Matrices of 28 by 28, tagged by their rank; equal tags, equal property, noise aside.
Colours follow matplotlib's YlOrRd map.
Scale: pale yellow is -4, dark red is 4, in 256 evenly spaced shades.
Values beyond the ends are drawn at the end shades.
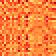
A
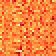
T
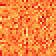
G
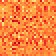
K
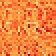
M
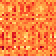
A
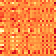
A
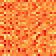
A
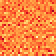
T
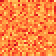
T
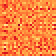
M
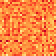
G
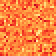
T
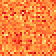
G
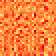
M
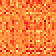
A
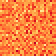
G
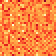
G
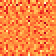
M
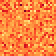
G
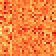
K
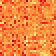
K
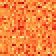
M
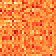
M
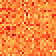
T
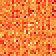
G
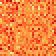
G
